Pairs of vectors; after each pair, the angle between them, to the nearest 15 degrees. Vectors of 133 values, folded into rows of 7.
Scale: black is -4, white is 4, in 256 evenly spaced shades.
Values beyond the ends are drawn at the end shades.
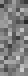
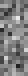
105 degrees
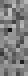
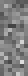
135 degrees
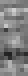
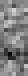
30 degrees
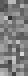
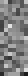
120 degrees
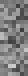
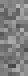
165 degrees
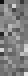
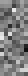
135 degrees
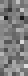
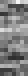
75 degrees
